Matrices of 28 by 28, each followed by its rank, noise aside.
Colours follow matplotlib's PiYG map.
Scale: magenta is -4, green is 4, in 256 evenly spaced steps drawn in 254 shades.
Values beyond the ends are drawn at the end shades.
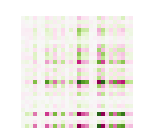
one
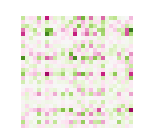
three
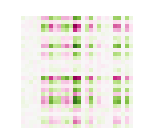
one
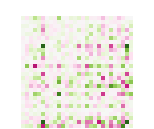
four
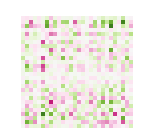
four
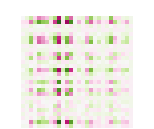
one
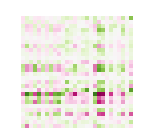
two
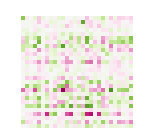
three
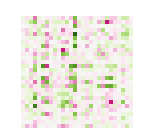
four
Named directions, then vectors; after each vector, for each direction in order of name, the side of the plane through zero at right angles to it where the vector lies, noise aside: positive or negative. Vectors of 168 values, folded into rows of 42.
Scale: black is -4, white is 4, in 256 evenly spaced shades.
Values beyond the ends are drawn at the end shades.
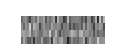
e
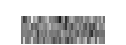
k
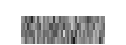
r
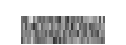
negative, positive, negative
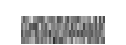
negative, positive, negative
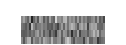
negative, negative, positive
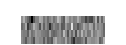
positive, negative, positive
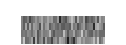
positive, positive, positive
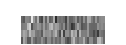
positive, positive, negative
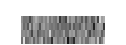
positive, positive, positive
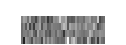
negative, negative, negative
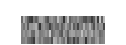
positive, negative, positive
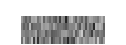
positive, positive, positive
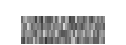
positive, negative, negative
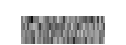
positive, negative, positive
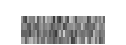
negative, positive, positive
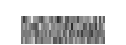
negative, positive, negative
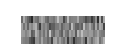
positive, negative, positive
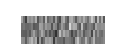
negative, positive, positive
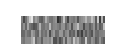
negative, positive, negative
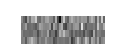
negative, positive, positive
